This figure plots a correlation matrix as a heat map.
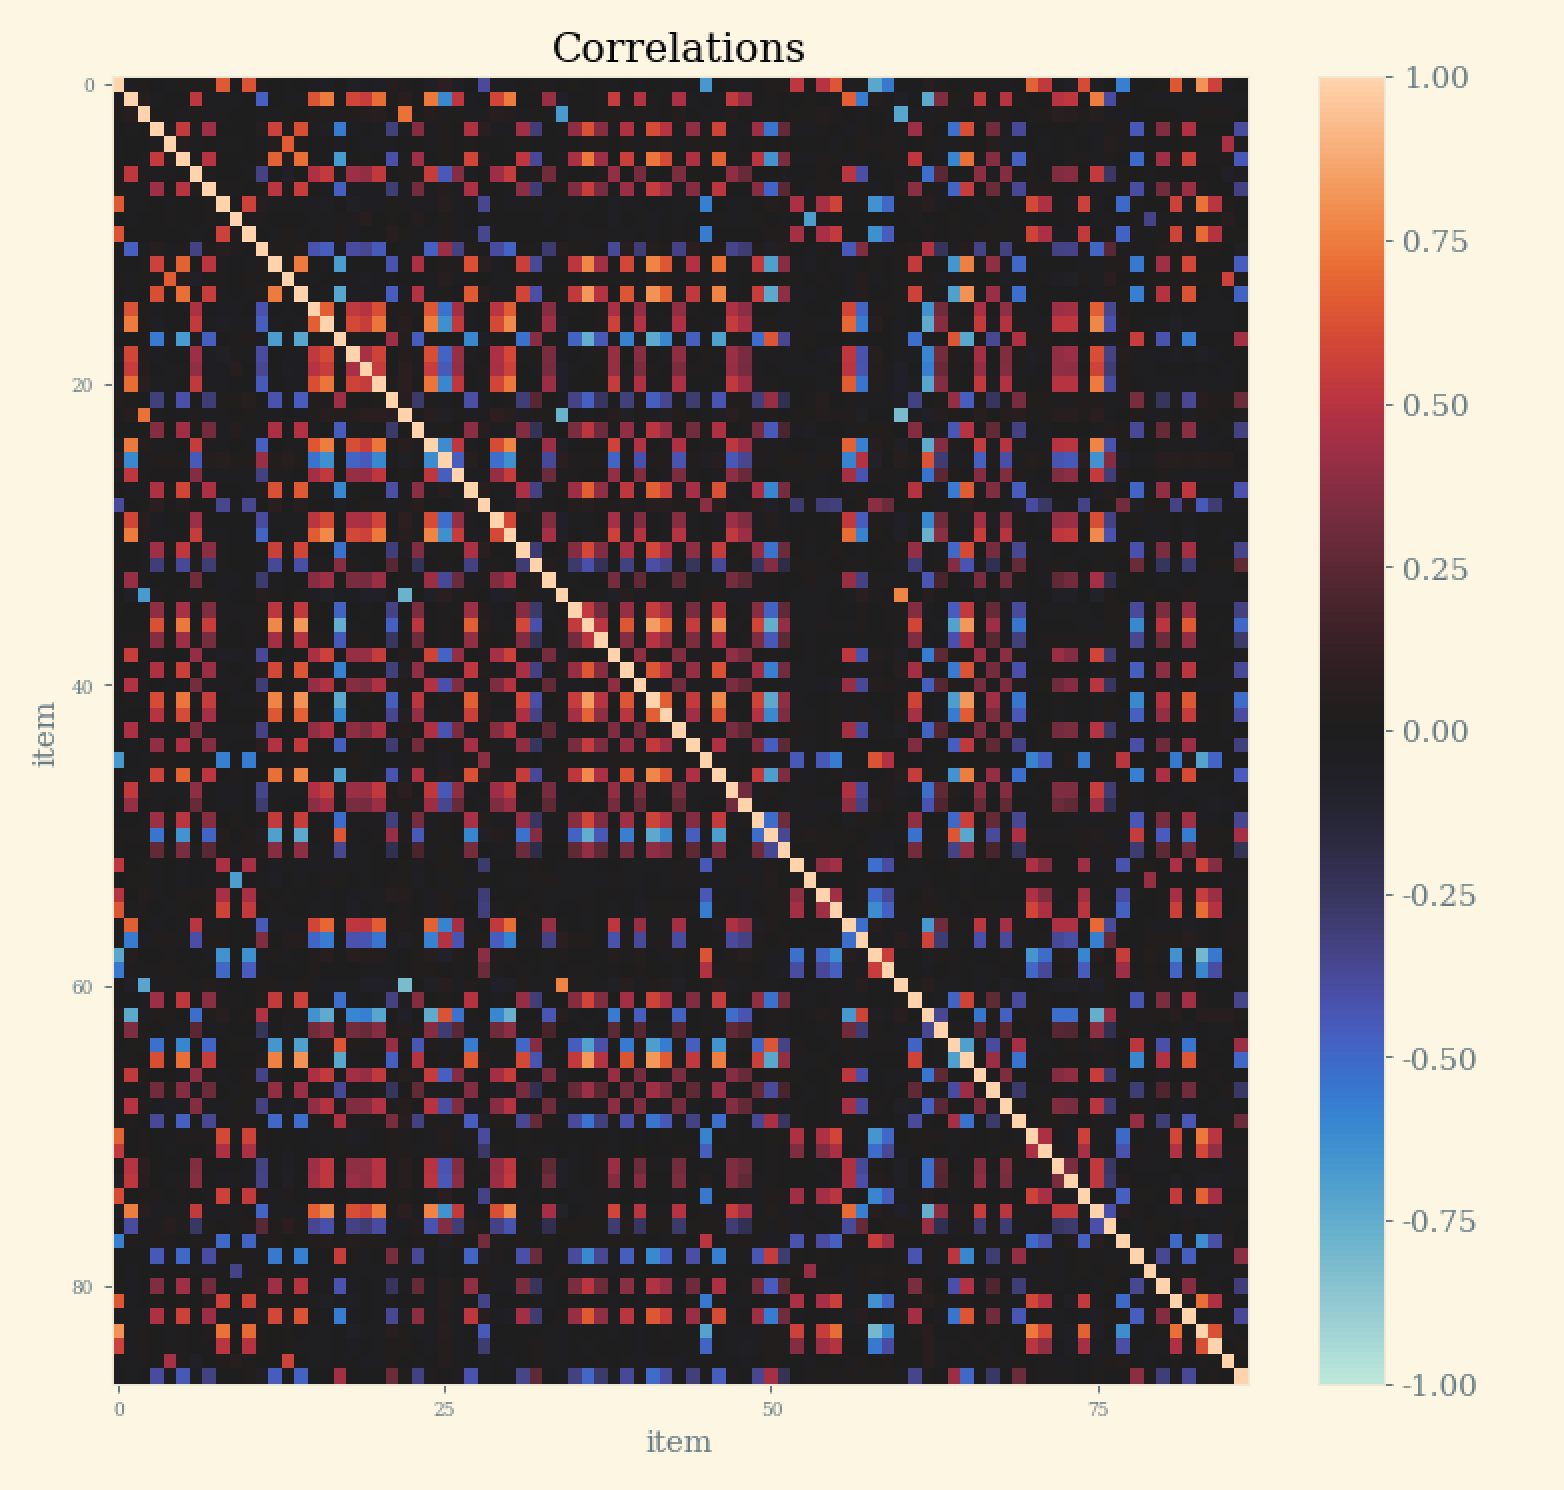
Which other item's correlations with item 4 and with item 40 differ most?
13
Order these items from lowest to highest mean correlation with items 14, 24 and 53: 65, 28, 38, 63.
28, 63, 38, 65
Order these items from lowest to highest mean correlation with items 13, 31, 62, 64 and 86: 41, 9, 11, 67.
41, 67, 9, 11
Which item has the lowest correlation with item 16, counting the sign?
62
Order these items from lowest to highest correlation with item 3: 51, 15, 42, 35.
15, 51, 35, 42
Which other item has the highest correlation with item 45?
58
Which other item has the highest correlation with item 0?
83
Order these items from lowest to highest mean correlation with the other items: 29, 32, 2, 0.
32, 2, 0, 29
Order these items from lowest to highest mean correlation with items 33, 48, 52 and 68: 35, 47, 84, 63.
35, 84, 63, 47
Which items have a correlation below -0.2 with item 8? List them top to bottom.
28, 45, 58, 59, 77
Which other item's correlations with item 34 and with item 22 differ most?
60
